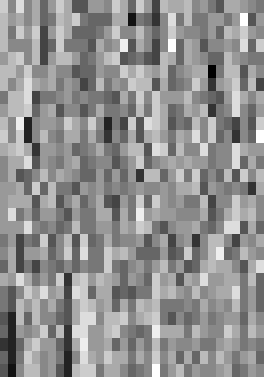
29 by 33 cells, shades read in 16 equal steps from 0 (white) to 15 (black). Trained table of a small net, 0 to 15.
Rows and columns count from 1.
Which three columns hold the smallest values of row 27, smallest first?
11, 5, 20
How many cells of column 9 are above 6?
16
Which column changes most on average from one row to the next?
18
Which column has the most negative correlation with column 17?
22
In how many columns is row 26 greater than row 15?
12
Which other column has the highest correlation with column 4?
30
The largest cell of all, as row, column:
6, 27
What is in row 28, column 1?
9
